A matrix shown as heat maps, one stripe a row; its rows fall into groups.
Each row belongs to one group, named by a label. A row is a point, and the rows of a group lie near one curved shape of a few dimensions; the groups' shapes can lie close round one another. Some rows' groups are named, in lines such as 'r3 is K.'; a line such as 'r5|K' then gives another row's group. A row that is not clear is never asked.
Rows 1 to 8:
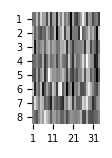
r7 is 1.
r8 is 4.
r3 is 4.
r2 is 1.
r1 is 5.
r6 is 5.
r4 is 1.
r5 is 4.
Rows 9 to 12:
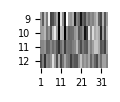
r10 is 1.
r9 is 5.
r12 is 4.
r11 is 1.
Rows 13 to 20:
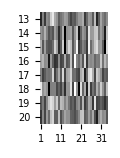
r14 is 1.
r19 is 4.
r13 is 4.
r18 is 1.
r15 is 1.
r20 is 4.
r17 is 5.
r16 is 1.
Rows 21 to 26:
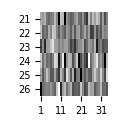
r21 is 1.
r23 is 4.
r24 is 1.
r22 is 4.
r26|4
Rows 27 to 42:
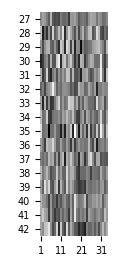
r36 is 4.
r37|5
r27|1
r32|4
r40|1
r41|1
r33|4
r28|5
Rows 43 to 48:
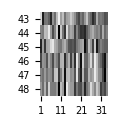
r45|4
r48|5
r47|1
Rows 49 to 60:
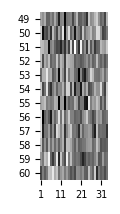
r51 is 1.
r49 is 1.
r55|1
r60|4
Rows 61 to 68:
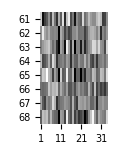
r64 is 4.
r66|4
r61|5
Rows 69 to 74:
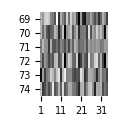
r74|5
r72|1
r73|4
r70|1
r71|1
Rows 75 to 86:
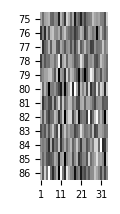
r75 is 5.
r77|4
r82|1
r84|1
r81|5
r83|4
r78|4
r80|1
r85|1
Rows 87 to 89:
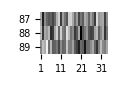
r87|4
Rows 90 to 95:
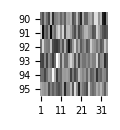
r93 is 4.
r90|1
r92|1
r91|5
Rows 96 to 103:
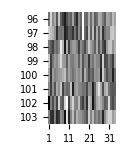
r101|5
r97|1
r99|4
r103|4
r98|4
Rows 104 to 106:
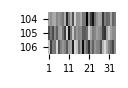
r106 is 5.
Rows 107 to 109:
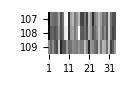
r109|1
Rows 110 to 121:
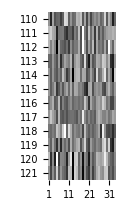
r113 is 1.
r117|1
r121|5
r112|1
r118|4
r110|4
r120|5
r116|1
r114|1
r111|1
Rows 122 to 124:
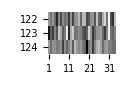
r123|4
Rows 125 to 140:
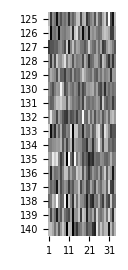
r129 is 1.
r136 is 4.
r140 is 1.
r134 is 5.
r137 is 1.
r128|4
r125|1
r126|5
